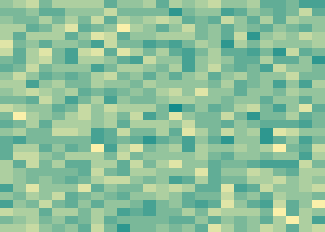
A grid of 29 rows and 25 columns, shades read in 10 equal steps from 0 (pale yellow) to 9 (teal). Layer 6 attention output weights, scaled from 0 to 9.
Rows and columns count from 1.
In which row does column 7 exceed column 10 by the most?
4
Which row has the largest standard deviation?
7
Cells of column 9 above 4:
14
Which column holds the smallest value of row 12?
16
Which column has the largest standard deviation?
22
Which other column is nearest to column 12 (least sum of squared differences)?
13
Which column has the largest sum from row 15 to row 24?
17
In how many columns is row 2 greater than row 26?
9
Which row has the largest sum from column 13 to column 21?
18
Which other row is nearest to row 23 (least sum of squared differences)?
10
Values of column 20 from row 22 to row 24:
2 3 6
